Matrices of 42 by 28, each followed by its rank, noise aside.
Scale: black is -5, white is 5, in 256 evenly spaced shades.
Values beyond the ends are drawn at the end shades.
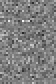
eight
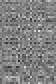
four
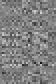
four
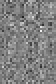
six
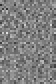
six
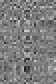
four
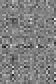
four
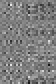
three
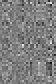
four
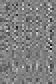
four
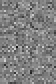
eight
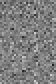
eight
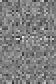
four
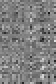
four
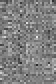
six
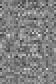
six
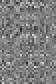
four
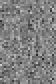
six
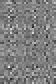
four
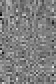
six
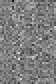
eight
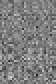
six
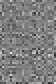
four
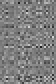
three
